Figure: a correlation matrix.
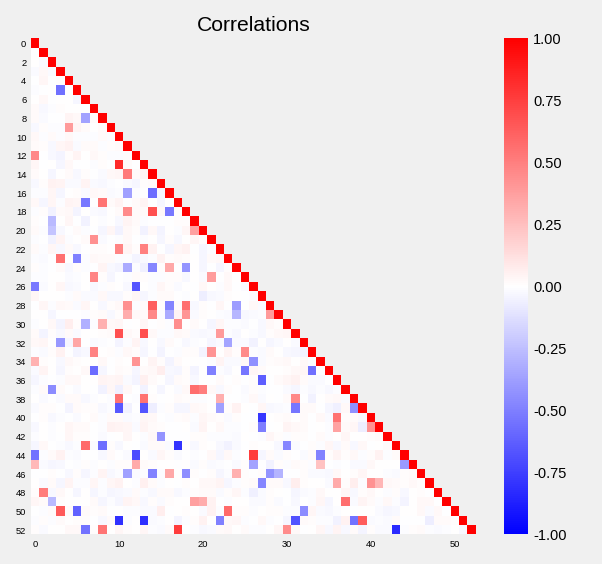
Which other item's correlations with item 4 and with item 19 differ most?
37
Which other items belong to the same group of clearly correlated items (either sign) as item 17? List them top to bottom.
6, 8, 30, 43, 52
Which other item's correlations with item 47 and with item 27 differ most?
40
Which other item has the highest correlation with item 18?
14
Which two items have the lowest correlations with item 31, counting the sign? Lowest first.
51, 39
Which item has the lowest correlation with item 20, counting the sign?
2
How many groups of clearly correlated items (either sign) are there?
11
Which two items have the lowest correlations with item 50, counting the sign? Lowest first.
5, 32
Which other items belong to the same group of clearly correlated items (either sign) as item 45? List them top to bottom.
0, 12, 26, 34, 44
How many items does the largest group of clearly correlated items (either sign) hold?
8
